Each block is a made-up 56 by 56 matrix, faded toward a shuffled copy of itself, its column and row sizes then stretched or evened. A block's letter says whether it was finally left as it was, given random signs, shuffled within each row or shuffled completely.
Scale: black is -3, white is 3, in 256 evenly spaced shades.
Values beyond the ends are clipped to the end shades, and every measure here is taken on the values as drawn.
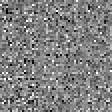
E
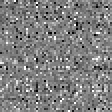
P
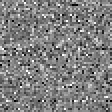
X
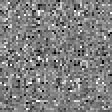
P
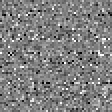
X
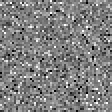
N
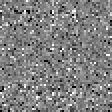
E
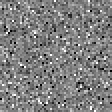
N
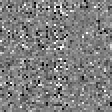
E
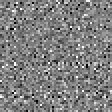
P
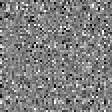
P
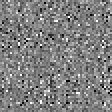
P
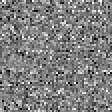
X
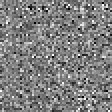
E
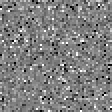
X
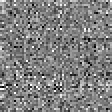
P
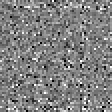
E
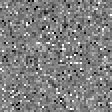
N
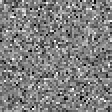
N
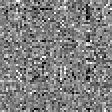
P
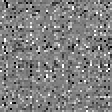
P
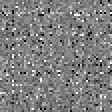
E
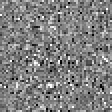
P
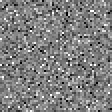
N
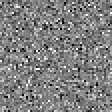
X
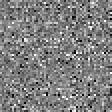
P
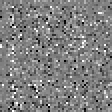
E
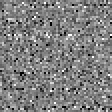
X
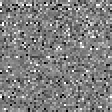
X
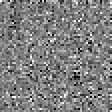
P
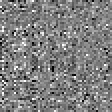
P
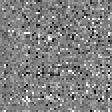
E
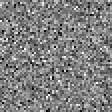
N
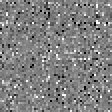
E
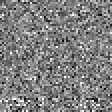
X
